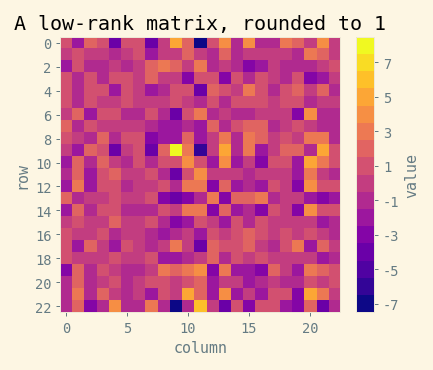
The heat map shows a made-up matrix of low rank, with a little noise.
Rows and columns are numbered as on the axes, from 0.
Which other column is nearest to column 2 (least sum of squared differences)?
19
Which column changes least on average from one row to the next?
6
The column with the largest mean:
20
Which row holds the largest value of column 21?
9
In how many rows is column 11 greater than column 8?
12
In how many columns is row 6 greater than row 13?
10
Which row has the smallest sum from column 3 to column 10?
13
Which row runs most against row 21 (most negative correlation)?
3
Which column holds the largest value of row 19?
11
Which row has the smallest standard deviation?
5
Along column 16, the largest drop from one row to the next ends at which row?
14
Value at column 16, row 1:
0
